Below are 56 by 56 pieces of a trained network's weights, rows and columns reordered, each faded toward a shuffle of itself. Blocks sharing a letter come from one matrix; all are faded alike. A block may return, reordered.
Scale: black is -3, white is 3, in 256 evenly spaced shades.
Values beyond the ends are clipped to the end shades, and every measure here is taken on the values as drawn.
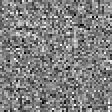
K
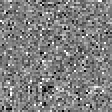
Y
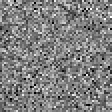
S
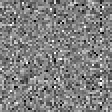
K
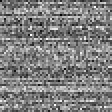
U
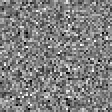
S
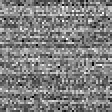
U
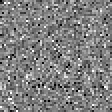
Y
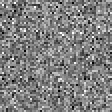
S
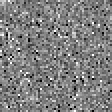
Y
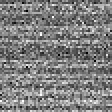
U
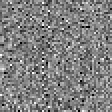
K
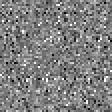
Y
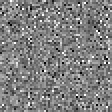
Y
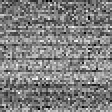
U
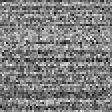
U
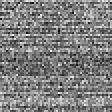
U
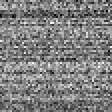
U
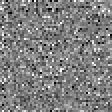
Y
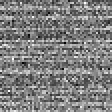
U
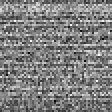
U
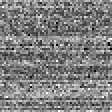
U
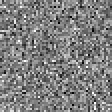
K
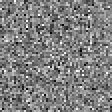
S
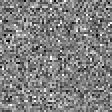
S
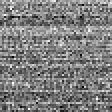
U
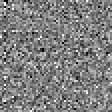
K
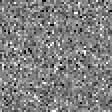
Y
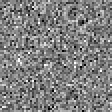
K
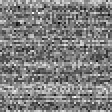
U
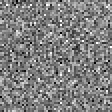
K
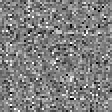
Y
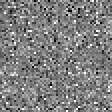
Y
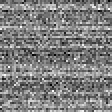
U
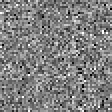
S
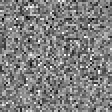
K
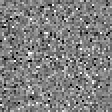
Y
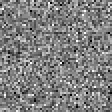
S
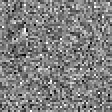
S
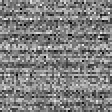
U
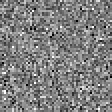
S
